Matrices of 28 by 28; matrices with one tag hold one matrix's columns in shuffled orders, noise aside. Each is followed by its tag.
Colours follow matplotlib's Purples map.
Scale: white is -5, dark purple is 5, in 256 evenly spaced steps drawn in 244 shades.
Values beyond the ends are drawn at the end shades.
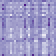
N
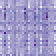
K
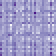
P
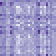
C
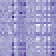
P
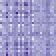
P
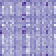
C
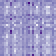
C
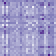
C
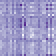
N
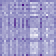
N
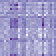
N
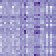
C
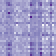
P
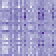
K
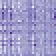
K
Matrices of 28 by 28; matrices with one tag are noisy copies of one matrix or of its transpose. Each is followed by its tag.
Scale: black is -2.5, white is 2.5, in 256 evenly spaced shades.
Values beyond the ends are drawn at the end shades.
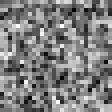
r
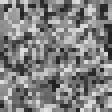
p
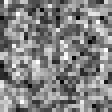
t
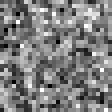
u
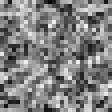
p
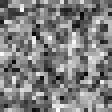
r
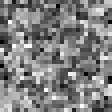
t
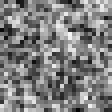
t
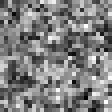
r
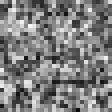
p
